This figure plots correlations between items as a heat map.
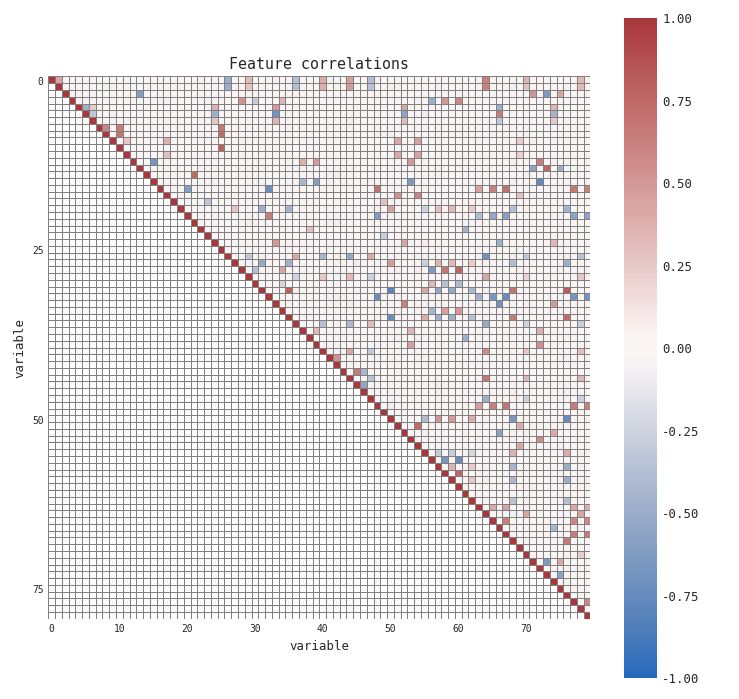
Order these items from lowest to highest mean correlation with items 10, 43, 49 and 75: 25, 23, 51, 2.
23, 51, 2, 25
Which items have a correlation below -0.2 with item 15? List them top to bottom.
12, 37, 39, 53, 72
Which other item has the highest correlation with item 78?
64
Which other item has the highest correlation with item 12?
72
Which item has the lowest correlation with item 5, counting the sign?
33
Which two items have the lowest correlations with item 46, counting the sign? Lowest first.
45, 43
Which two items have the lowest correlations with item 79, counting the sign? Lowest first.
32, 20
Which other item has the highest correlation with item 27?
50
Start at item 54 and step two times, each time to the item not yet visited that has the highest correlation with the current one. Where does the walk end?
17
